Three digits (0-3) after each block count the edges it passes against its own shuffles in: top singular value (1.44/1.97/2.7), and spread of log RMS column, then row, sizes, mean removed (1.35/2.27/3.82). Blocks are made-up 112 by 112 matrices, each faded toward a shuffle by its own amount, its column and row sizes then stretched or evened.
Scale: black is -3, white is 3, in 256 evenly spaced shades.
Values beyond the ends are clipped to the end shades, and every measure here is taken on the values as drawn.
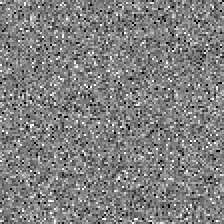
1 0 0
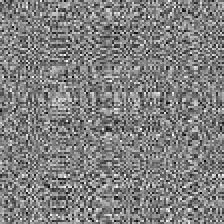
3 1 2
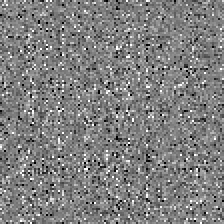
1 2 1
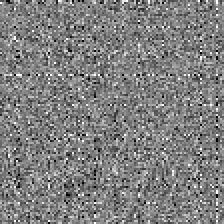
2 2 2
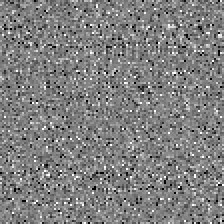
1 0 2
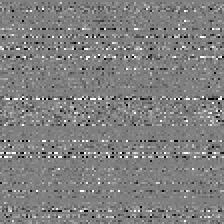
1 1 3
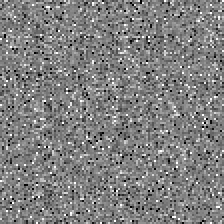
1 0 0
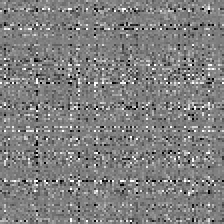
1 2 3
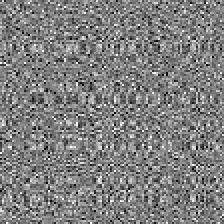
3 1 1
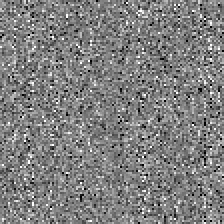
1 2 0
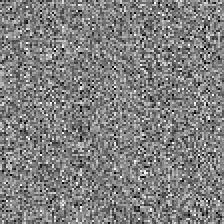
2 2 0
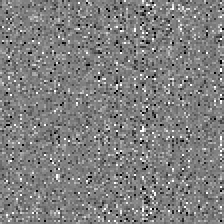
0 2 1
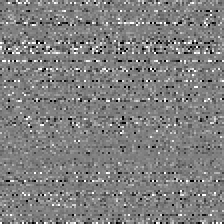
1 0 3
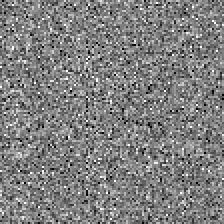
1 1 0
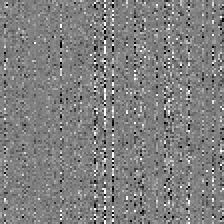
2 3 0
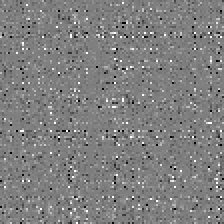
1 2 2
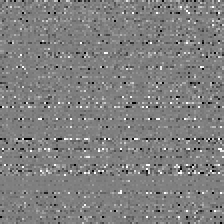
1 1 3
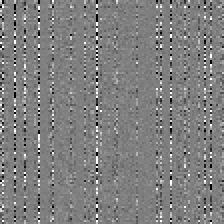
3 3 1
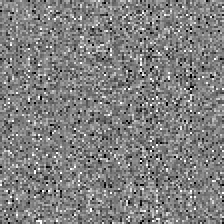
1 2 1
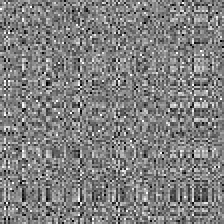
3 2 1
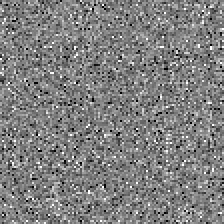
0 1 1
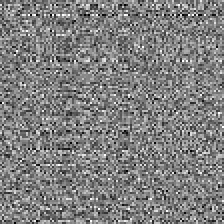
3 0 2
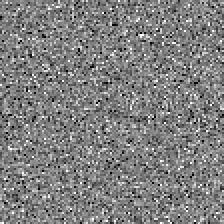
0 0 0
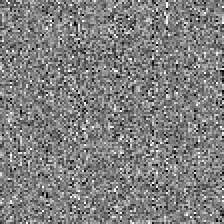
0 2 0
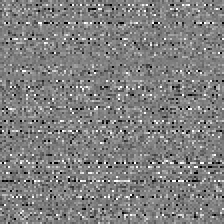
0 0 3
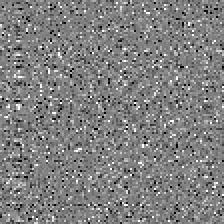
2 1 1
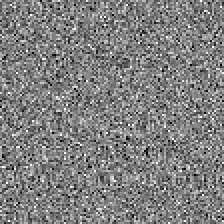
2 0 0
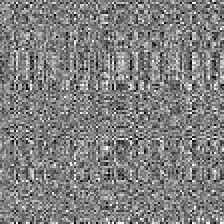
3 2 2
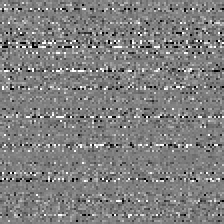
1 0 3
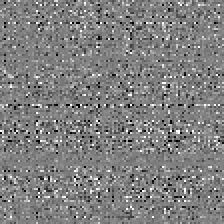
0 2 3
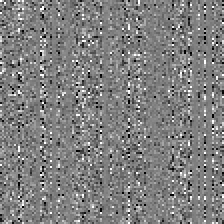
0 3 1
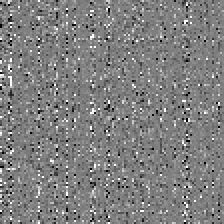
1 3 1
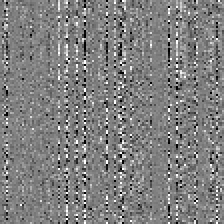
3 3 0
